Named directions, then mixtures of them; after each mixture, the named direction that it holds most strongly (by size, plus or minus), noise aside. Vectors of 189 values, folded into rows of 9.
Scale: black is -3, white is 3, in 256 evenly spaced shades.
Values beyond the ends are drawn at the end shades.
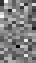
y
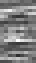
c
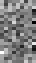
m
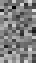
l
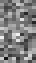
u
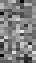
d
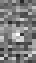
u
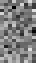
l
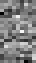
d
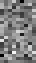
d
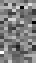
m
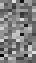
d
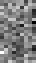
m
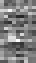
c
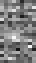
d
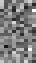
l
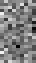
y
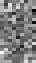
m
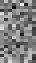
l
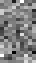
d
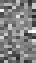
l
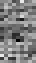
u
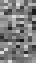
y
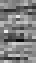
c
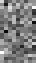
m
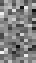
y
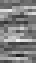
c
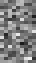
u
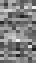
c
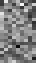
y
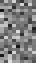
l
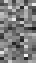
y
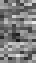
u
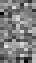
l
